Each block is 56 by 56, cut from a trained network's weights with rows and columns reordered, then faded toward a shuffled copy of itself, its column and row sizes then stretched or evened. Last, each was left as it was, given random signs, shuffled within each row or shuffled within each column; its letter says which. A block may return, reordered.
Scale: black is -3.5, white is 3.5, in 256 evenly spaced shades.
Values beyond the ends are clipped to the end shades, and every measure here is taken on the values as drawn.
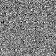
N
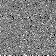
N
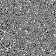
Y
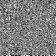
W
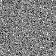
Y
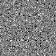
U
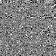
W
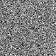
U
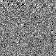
U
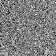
Y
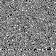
N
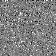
N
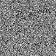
U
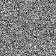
Y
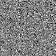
U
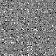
W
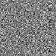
W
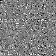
U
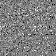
N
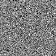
U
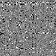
W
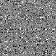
W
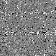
U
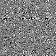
U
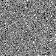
Y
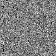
Y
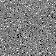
Y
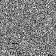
N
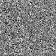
Y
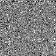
U
